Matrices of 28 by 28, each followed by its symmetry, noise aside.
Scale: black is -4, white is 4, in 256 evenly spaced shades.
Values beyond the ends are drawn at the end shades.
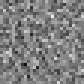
antisymmetric.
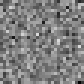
mirrored top to bottom.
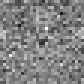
mirrored left to right.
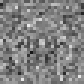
mirrored left to right.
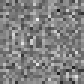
mirrored top to bottom.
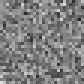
no symmetry.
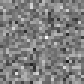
same after a half turn.
